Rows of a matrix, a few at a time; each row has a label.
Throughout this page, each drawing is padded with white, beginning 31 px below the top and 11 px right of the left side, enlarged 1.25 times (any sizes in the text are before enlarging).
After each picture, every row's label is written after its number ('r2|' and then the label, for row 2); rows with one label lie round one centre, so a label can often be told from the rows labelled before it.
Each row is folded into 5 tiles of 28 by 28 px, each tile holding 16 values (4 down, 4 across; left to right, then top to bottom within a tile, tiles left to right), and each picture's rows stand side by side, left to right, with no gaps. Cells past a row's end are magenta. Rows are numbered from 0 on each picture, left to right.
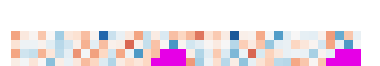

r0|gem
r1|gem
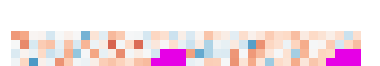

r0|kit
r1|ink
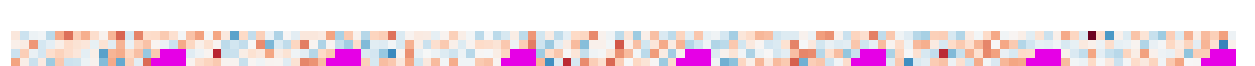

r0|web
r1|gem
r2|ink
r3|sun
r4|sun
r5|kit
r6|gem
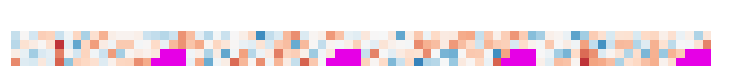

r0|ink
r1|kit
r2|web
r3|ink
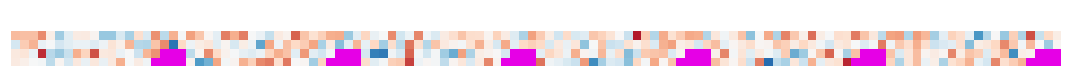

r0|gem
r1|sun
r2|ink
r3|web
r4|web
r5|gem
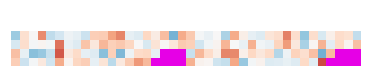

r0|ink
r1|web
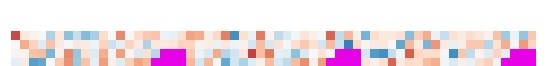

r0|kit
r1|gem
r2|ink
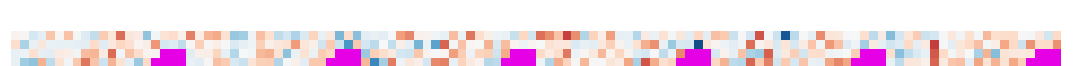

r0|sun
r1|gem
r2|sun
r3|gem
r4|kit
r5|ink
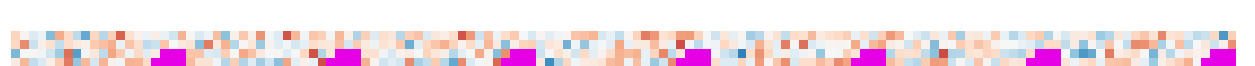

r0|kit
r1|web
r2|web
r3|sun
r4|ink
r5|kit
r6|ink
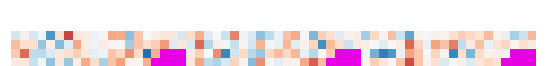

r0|web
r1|kit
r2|ink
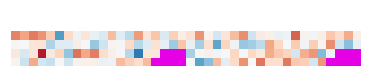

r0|gem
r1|sun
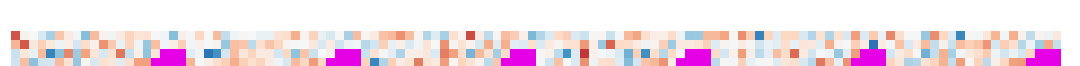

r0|kit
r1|ink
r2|sun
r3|ink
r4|gem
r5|kit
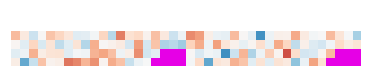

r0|sun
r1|kit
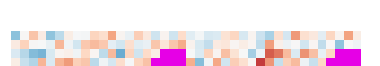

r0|ink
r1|sun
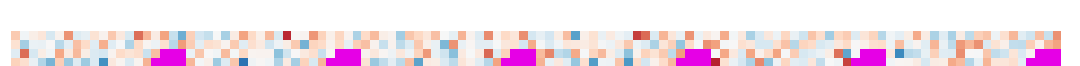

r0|web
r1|web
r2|web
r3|web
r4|web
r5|ink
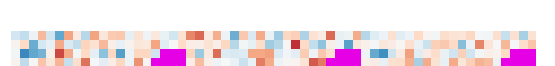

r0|ink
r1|gem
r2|ink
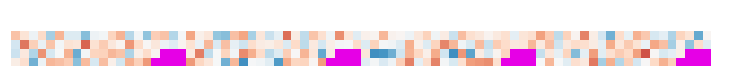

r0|kit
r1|web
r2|ink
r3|kit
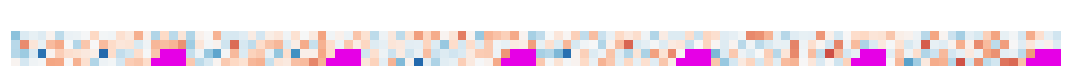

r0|ink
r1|ink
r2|web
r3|ink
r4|sun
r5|kit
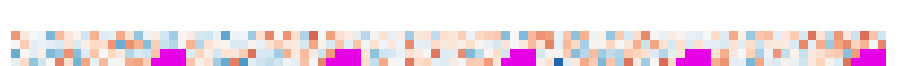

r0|kit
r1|web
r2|ink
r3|kit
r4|web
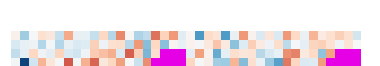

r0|sun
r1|web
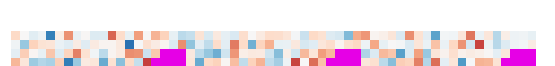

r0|web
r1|ink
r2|kit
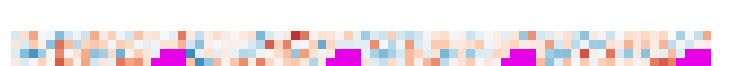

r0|ink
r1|sun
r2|ink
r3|ink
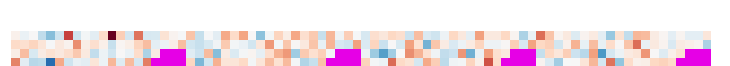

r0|web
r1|sun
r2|ink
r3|kit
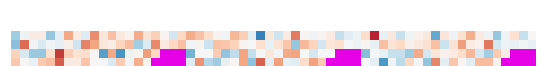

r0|ink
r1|kit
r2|kit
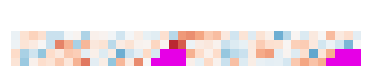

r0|ink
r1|gem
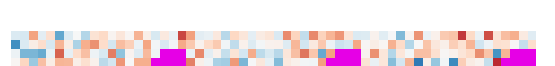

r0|ink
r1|web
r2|web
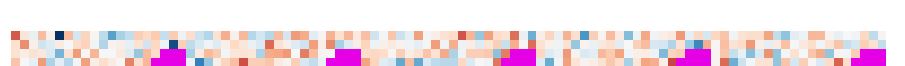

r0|gem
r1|sun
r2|web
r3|gem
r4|kit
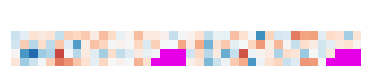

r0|ink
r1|kit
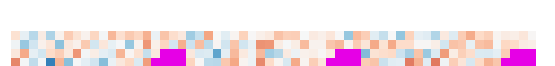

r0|web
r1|ink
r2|kit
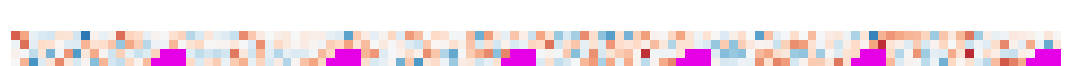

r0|kit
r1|ink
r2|web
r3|kit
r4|ink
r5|gem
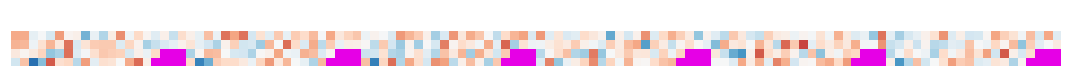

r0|kit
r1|sun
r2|sun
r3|kit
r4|ink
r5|sun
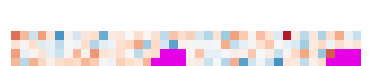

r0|gem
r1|web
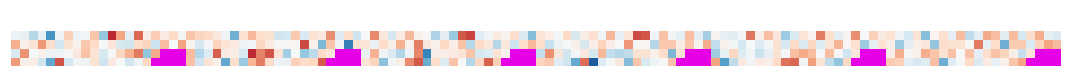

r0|web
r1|gem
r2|kit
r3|web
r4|sun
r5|web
